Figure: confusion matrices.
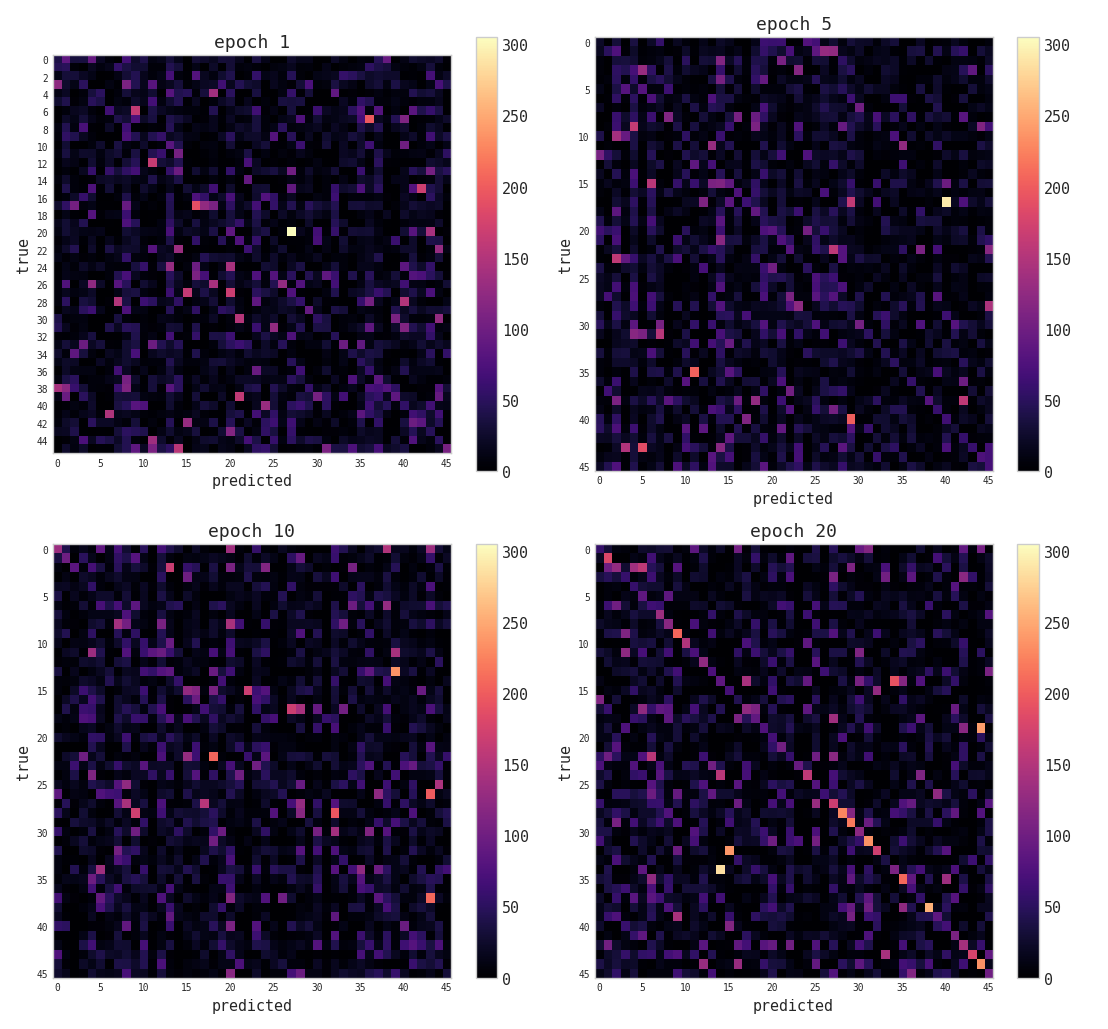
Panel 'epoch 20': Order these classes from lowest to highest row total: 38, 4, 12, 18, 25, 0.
4, 12, 25, 0, 18, 38
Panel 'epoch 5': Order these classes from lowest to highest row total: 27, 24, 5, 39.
24, 5, 39, 27
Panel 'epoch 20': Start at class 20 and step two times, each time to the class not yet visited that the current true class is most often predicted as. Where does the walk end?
29
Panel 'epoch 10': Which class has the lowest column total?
31
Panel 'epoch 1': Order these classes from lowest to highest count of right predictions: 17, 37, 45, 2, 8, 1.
2, 1, 8, 37, 45, 17
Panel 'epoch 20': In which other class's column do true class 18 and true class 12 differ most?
27
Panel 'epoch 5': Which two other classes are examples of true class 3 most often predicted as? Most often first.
5, 23
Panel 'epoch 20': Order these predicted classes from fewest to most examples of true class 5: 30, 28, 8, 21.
28, 21, 30, 8
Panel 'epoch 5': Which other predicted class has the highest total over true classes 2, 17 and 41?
40
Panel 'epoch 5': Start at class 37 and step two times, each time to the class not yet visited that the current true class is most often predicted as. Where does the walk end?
27
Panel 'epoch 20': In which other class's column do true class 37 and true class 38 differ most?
35
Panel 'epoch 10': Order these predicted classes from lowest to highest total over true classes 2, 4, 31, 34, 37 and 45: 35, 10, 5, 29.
29, 10, 35, 5
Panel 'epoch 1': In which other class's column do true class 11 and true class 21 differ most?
14
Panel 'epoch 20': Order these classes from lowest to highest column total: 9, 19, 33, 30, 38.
33, 19, 38, 30, 9
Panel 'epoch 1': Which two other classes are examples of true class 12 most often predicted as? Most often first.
11, 22
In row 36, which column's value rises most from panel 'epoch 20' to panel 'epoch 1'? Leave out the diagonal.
23
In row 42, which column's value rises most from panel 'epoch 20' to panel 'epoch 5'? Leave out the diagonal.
15
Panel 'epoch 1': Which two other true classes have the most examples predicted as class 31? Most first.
45, 25
